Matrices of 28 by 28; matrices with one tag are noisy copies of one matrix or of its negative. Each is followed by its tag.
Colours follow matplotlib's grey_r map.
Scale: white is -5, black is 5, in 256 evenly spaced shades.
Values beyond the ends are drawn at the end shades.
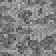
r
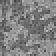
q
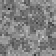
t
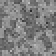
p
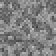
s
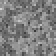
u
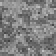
r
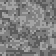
t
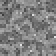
s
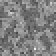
p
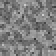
s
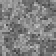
q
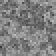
t
